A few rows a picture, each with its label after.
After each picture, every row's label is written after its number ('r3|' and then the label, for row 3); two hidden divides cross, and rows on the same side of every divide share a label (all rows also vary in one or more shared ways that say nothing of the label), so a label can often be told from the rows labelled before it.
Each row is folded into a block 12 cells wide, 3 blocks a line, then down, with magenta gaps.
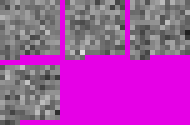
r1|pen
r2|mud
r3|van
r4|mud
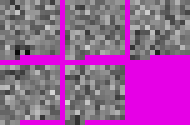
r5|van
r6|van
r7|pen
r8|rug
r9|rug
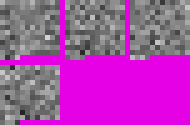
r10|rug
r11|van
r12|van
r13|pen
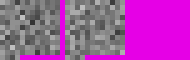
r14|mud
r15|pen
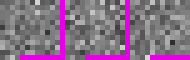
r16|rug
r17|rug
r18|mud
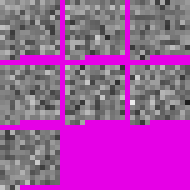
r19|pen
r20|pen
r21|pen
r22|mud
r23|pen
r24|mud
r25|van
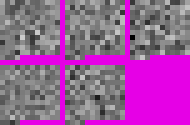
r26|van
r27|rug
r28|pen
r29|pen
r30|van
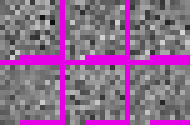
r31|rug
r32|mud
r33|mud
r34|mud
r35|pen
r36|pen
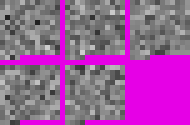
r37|mud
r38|pen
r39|pen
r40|pen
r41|van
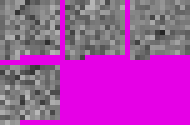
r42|mud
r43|van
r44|van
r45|rug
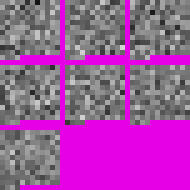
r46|pen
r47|mud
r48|mud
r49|mud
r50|mud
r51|pen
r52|van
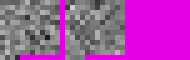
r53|van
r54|mud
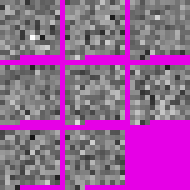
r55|mud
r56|van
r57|van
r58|rug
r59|van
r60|rug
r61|van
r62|mud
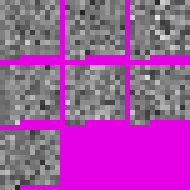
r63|van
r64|mud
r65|mud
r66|mud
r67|rug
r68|rug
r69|pen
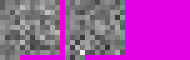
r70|pen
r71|mud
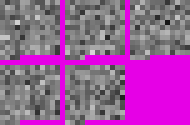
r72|rug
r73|rug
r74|mud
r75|pen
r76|van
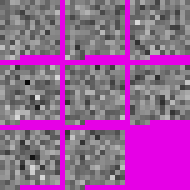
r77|rug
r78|van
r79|van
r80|pen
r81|van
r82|van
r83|mud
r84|mud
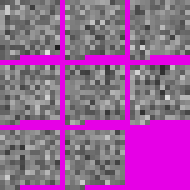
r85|pen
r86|pen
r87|rug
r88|mud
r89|rug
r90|pen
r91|van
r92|mud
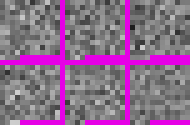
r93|rug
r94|rug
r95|rug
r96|rug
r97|van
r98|pen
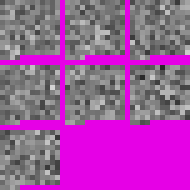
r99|mud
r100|rug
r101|pen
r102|pen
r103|pen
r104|van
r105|rug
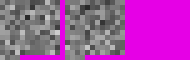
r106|mud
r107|rug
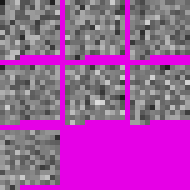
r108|mud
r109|rug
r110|rug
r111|pen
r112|mud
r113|van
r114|rug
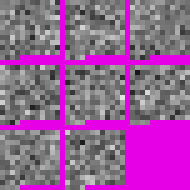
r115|pen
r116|mud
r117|pen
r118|pen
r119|rug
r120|van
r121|pen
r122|rug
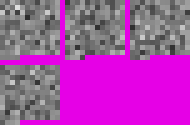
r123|pen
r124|pen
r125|rug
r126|mud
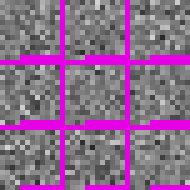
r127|pen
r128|pen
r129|rug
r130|pen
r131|pen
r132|rug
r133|mud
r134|pen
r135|pen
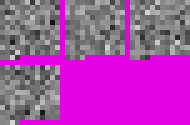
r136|rug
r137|pen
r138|van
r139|rug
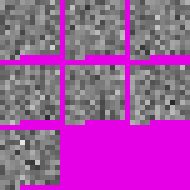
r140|van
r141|mud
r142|van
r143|rug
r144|pen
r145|van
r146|van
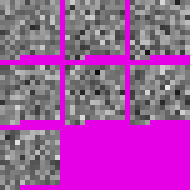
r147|pen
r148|mud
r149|pen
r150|pen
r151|mud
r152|van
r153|van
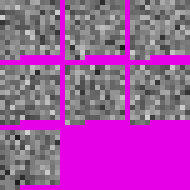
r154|mud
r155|mud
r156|pen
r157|pen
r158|pen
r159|mud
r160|van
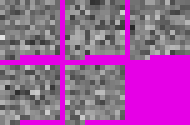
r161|mud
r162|pen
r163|rug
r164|rug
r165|rug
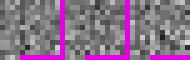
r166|rug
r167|rug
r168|van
